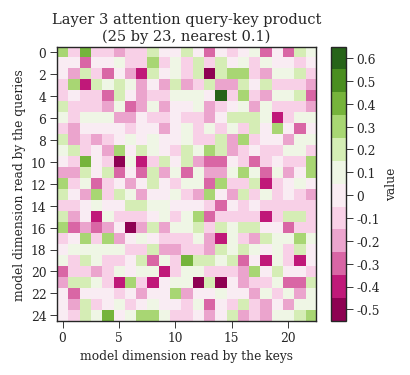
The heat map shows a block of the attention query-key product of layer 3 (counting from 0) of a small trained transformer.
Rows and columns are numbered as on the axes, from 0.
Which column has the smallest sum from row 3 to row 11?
7
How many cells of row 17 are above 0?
10
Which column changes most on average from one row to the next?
14
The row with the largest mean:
24
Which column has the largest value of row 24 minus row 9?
4
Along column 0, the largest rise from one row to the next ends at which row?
12
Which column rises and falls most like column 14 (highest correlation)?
5
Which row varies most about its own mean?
21
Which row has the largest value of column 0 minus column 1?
16
